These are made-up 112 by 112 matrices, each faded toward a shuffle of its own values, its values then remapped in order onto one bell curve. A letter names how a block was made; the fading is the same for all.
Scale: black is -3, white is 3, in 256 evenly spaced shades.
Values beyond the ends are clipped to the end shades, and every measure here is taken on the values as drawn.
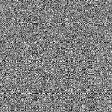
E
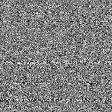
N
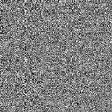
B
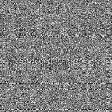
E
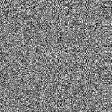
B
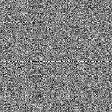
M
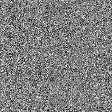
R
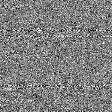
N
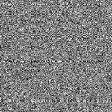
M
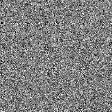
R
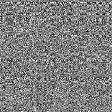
E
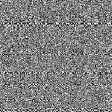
E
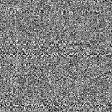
E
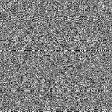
E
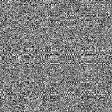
M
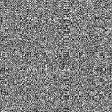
B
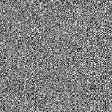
B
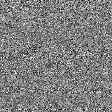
N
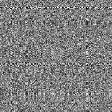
M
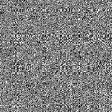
M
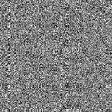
B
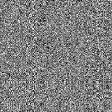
B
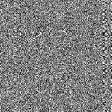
B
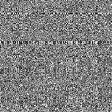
M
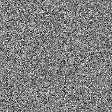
R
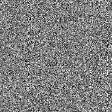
R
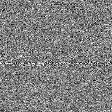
N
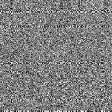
M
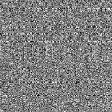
E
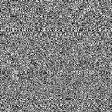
E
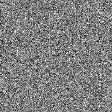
R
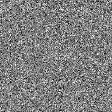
R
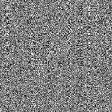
B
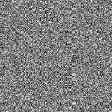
B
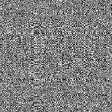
M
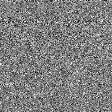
N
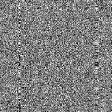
B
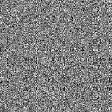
B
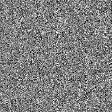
R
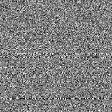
E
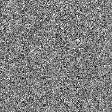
R
